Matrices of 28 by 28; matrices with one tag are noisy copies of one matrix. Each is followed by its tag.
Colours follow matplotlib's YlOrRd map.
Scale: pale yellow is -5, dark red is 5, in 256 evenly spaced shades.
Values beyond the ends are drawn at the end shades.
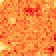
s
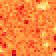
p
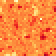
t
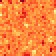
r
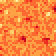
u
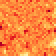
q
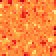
r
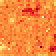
s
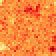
s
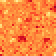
u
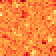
r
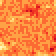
s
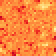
p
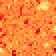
p
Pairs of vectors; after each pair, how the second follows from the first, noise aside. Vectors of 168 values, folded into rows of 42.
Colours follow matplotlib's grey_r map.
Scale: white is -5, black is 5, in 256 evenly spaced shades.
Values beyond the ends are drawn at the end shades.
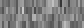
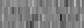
reversed, negated, partly zeroed.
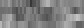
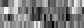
reversed, scaled up.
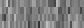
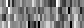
scaled up.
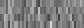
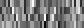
reversed, scaled up.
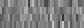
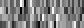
reversed, scaled up.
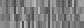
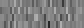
reversed, negated, partly zeroed.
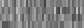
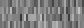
wrapped around, negated.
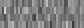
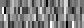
negated, scaled up.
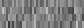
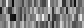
reversed, scaled up.
